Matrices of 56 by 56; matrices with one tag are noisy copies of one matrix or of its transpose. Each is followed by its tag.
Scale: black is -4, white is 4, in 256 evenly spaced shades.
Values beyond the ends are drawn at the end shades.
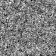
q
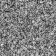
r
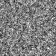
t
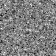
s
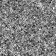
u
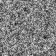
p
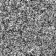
q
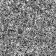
q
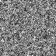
p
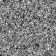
p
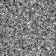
t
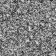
s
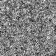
q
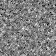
t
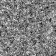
q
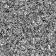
r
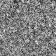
s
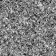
u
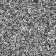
t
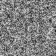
q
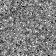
s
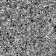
q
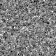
t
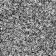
s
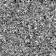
s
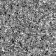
r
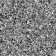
s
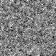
q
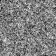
u
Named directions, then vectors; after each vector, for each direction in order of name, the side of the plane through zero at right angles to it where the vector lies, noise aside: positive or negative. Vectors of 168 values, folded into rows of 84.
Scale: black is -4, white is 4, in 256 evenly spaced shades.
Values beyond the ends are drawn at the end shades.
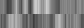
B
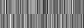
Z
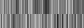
negative, positive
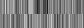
negative, positive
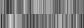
positive, positive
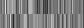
negative, positive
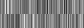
negative, positive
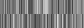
positive, negative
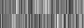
positive, negative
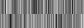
negative, negative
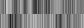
negative, negative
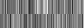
positive, negative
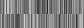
negative, positive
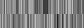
negative, positive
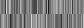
negative, negative
